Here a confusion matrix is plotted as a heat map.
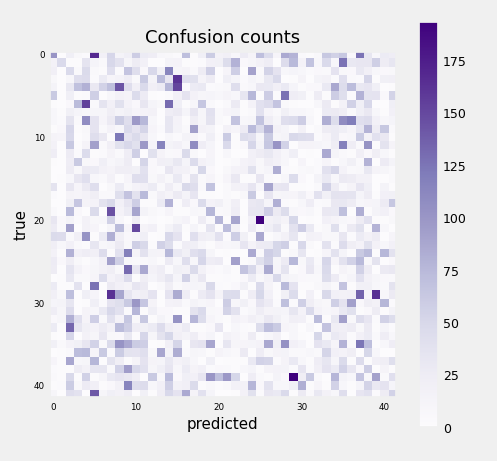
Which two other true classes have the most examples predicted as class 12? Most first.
39, 2
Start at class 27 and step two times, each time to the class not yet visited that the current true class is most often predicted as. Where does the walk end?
26
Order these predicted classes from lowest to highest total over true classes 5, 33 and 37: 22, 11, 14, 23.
22, 23, 14, 11
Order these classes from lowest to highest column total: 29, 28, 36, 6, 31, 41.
31, 6, 41, 36, 29, 28
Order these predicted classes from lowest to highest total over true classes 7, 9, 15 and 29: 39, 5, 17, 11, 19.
5, 19, 11, 17, 39
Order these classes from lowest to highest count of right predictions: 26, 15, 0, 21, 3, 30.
15, 3, 30, 21, 26, 0
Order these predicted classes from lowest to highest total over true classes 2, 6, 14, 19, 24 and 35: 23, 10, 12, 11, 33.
23, 12, 33, 11, 10
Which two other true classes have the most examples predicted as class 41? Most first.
18, 5
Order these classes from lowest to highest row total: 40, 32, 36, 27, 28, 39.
27, 28, 36, 40, 32, 39
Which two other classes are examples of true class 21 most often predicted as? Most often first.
10, 2
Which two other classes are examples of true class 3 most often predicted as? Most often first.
15, 13
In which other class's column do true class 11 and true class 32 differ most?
13
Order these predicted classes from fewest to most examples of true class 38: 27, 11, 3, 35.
27, 3, 11, 35
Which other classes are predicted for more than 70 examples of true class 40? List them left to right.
9, 24, 30
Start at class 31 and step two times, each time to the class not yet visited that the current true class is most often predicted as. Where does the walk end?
8
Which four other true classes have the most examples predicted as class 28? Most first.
5, 35, 0, 30
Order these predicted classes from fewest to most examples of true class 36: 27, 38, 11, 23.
27, 23, 11, 38
